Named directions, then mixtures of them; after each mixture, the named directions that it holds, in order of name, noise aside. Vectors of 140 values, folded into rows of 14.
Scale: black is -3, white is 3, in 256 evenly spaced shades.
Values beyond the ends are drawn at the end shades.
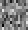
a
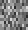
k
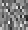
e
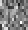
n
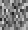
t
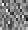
e, t.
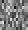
k, t.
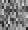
k, n.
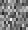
k.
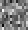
a.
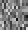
e, k.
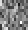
n.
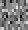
a, e.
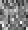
k, n.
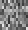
k, n.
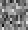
a.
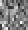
n.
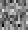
a.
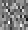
e.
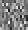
e.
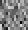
n.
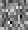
a, e.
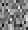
a, e.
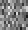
k.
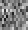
a, t.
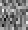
a, t.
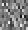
e.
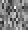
k, t.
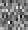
a, e.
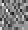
e, t.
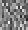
e.
